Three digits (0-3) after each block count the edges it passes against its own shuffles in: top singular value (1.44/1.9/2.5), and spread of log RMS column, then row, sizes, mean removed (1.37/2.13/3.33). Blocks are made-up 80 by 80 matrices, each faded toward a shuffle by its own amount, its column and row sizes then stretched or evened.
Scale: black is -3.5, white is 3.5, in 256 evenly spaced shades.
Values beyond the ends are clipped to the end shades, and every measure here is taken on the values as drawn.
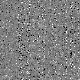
0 2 0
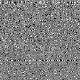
2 0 2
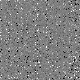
0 2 1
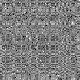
3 0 1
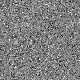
1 0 0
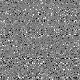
2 0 2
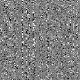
2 2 0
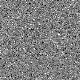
0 0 1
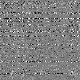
1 1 3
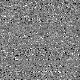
0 0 2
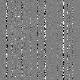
2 3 0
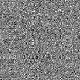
2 1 0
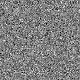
1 0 1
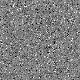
0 1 0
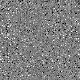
0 1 1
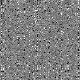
2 2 0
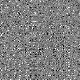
2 1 2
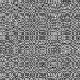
3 0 1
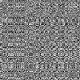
3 1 2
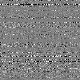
1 0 3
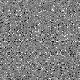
2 0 1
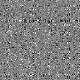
2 2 2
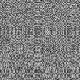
3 0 1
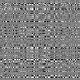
3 2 3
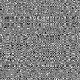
3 0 2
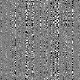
2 3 1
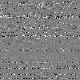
0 0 3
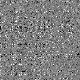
1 1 2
